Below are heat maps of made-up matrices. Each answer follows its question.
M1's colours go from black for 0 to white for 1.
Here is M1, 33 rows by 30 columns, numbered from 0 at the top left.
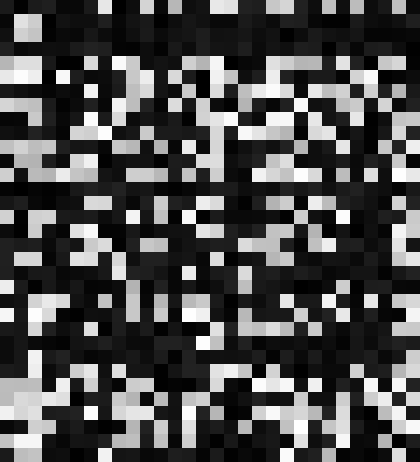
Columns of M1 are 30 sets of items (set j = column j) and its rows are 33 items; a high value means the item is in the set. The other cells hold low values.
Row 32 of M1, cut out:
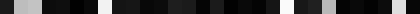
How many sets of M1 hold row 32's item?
6
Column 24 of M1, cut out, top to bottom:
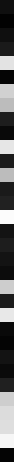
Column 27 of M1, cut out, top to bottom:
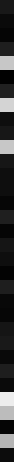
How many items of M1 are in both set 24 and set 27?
6
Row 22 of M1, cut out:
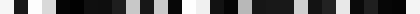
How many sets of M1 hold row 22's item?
11
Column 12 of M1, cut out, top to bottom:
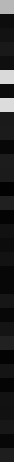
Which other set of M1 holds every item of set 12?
25
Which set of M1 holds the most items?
2
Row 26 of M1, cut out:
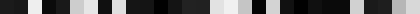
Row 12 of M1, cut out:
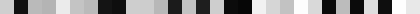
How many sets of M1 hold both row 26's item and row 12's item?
7
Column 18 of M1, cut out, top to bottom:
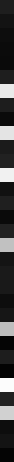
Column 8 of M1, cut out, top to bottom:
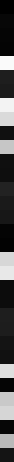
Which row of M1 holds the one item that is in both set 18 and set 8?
29
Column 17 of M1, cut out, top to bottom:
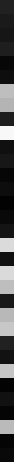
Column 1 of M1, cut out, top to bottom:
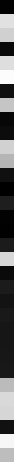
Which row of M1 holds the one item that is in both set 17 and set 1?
7
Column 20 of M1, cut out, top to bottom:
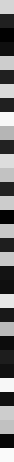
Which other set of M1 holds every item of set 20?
28
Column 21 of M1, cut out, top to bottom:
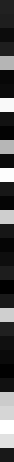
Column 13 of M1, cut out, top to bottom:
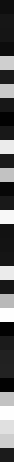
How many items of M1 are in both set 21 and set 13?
9
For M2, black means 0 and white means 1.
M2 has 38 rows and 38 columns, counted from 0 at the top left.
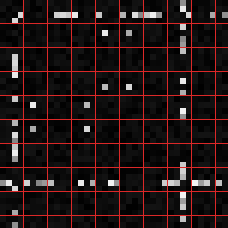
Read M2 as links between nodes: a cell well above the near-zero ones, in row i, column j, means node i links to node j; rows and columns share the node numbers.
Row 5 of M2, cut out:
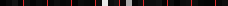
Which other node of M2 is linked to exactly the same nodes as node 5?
node 14
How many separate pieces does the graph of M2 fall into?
3
